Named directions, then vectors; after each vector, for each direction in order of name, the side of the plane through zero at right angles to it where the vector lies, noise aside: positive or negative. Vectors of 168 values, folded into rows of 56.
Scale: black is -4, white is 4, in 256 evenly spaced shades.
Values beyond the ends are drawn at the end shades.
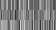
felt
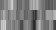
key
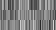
positive, negative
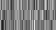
negative, negative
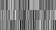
negative, positive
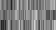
negative, negative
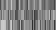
positive, positive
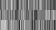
positive, positive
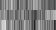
positive, positive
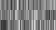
negative, negative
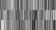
positive, positive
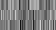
negative, positive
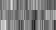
positive, positive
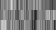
positive, positive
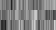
negative, negative
